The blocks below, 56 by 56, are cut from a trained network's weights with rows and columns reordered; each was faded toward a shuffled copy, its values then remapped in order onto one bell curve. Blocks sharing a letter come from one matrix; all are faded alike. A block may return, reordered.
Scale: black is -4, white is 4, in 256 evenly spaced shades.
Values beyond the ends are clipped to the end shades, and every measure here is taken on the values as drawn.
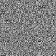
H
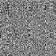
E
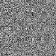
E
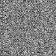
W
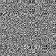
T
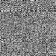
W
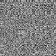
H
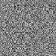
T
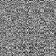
H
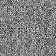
W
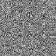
E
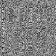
E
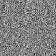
W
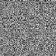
H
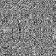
E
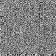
W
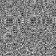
H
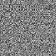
E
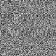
T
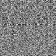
W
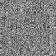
W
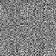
T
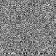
W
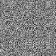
T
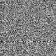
W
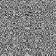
T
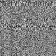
W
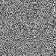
E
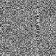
E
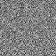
T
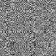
E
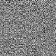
E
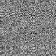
H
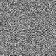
T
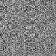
T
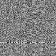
W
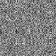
T
